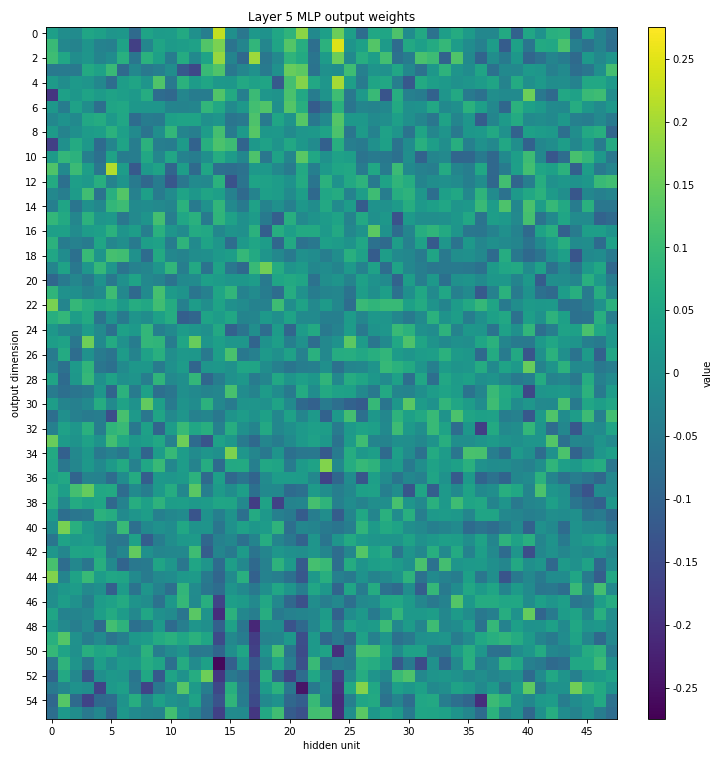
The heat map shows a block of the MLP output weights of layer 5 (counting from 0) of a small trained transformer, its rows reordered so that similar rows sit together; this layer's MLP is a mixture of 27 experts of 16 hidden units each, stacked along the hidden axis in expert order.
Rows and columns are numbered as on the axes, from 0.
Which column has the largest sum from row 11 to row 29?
3
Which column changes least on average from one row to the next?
2
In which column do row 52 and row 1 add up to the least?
7
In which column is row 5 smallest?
0
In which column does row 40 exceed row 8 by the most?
1
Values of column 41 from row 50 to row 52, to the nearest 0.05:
0.05 -0.05 0
